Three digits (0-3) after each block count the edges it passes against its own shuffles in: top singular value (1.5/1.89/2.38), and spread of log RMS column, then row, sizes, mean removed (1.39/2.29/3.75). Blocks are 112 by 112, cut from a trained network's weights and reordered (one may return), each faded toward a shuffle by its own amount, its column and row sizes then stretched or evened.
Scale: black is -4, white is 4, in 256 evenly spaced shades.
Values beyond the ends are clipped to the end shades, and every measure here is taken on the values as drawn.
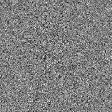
1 1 1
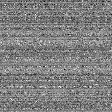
3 0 2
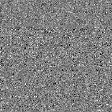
0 1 2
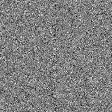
0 1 0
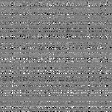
2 2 3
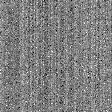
2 1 0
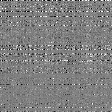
2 0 3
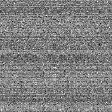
3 1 0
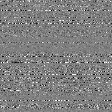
0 0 3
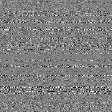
0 0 3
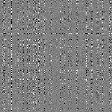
2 3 2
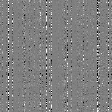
2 3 0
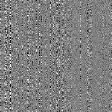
2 3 0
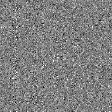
0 2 1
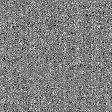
0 0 1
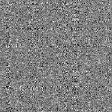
2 2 2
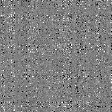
0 2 2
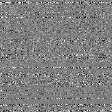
0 1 3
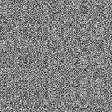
3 0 1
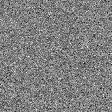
0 0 0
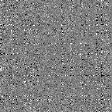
0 2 2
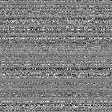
3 0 3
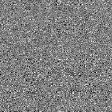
1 1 2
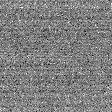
1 0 0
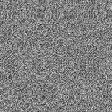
2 0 0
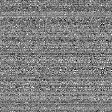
3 1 2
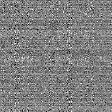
2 2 0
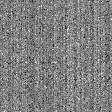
2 0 1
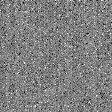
0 0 1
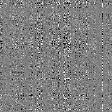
0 3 2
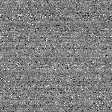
1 0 1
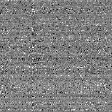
1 1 2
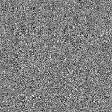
1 1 1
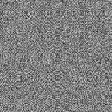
3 0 1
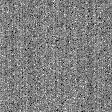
1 0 0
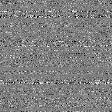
0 0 3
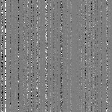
3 3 0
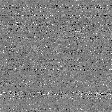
0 0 2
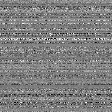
3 0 3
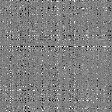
2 2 2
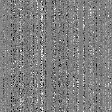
2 3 1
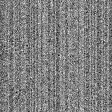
3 0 0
